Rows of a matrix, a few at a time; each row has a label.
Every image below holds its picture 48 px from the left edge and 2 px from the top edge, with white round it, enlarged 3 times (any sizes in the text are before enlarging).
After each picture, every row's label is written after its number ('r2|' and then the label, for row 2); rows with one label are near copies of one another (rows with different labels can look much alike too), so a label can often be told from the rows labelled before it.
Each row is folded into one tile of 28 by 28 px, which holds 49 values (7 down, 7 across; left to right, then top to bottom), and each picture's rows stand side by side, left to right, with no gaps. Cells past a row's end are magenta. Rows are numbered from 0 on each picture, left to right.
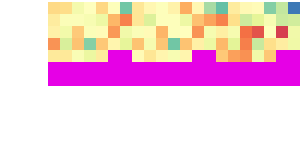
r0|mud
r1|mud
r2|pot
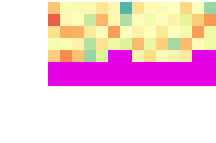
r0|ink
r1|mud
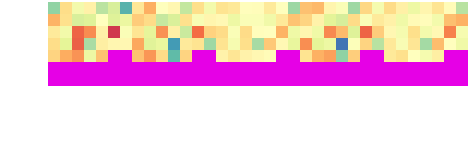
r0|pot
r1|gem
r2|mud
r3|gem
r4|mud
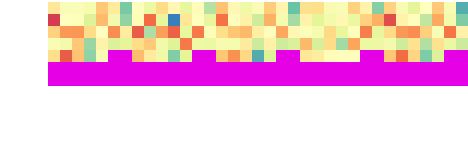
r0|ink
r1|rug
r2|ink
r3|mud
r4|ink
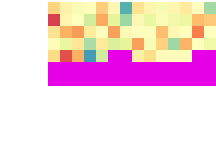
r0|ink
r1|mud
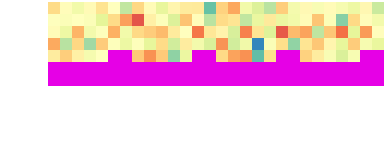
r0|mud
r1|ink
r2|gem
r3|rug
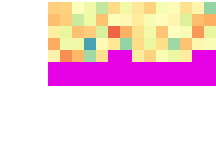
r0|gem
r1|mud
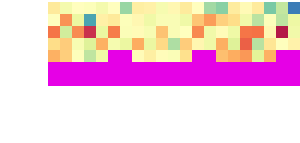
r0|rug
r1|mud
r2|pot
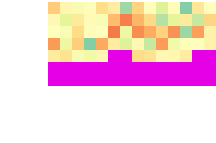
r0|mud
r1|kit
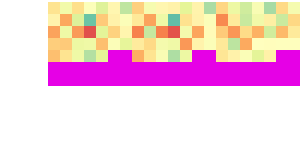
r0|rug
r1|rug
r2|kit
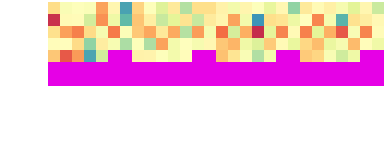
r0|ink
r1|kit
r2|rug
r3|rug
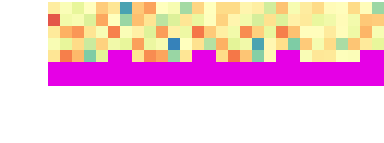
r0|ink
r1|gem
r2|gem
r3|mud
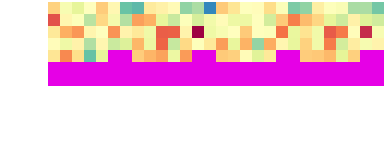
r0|ink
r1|pot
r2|mud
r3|pot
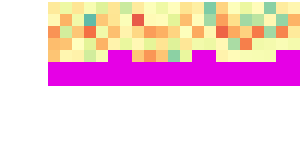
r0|rug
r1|ink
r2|kit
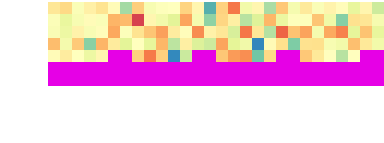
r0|mud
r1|ink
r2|gem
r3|rug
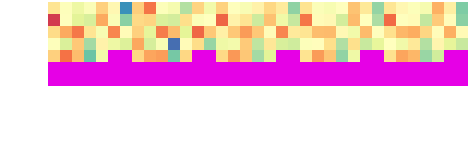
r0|ink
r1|gem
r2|ink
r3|ink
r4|ink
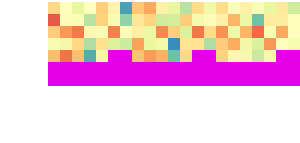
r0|ink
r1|gem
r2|rug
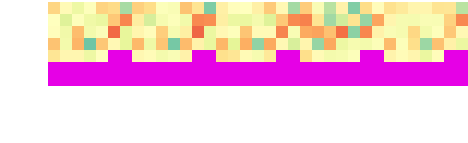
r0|mud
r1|mud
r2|mud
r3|kit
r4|mud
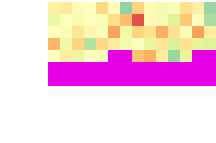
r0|mud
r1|ink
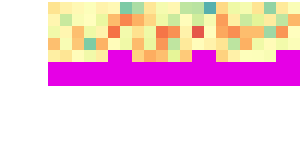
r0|mud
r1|pot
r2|kit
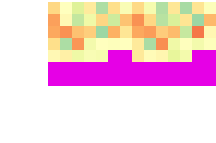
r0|kit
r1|kit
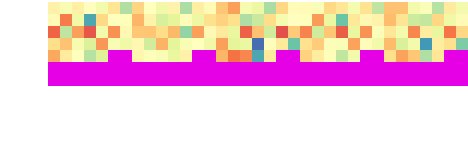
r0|rug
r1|kit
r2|gem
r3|rug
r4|gem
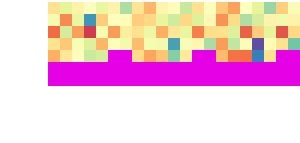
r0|rug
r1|gem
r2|gem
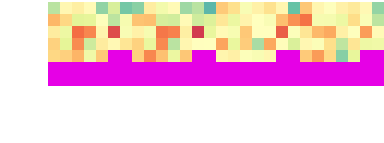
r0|pot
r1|pot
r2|mud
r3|ink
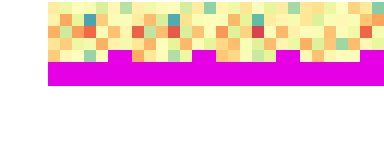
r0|rug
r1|rug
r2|rug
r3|mud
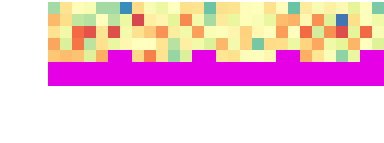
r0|pot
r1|ink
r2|mud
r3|rug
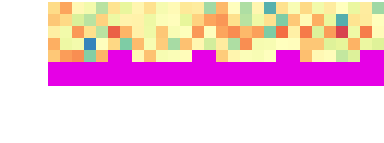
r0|gem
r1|mud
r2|kit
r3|rug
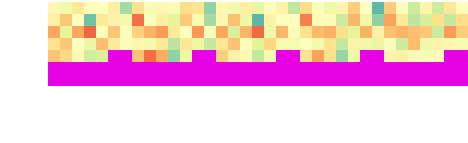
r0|rug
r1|ink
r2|rug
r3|ink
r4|kit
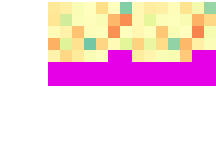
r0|mud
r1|mud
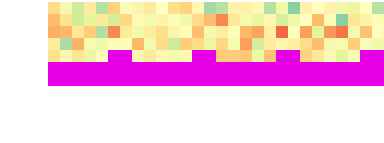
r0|kit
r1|mud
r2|pot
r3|rug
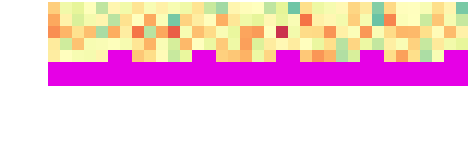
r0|kit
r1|rug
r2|pot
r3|ink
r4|ink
